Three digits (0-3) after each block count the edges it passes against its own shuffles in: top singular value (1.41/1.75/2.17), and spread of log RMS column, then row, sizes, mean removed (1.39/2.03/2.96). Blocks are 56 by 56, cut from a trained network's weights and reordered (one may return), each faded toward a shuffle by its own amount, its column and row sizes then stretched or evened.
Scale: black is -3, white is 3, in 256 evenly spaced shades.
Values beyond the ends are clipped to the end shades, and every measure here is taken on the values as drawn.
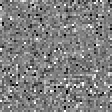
0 1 1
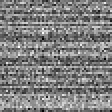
3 0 0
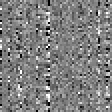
2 3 0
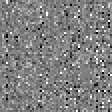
0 2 0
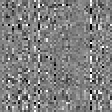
3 3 1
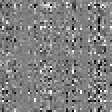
1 3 2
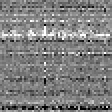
3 1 3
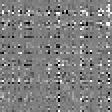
2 3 3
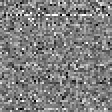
1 0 2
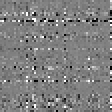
2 2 3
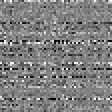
1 2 3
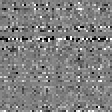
2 1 3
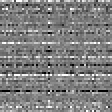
3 1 3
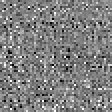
2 1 2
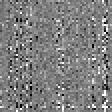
1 3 1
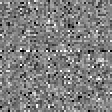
1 2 2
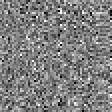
2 2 0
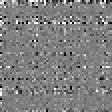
2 2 3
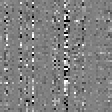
2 3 1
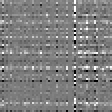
3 3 2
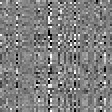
3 3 1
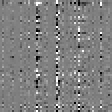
3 3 1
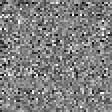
0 1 2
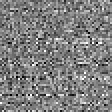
2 0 2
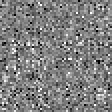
2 1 1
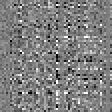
3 3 2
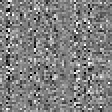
2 3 0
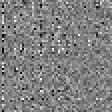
1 2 1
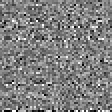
2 0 2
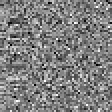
2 0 0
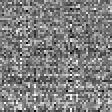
1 2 1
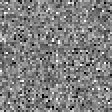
0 1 1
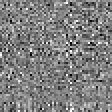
2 1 2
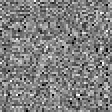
2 0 0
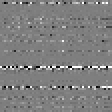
3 0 3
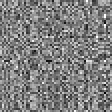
3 0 0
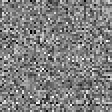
2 1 1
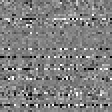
2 1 3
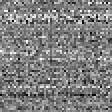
1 0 3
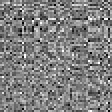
3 2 1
